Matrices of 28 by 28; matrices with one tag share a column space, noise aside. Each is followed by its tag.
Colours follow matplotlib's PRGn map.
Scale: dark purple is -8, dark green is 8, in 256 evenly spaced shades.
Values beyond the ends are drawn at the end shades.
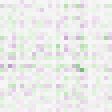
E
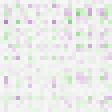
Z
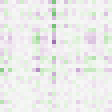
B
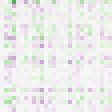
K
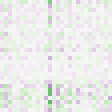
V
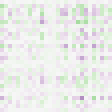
Z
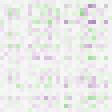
Z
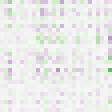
B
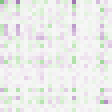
K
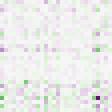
V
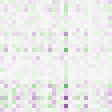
V
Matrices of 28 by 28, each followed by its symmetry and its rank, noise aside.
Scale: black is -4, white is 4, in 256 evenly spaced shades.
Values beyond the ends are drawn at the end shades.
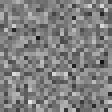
no symmetry, rank eight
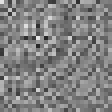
symmetric, rank four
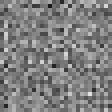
antisymmetric, rank eight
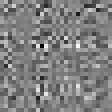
no symmetry, rank four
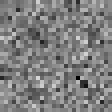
symmetric, rank eight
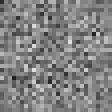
no symmetry, rank eight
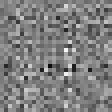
antisymmetric, rank six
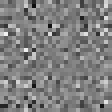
antisymmetric, rank four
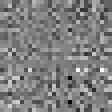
antisymmetric, rank four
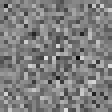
symmetric, rank eight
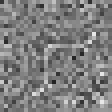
symmetric, rank eight
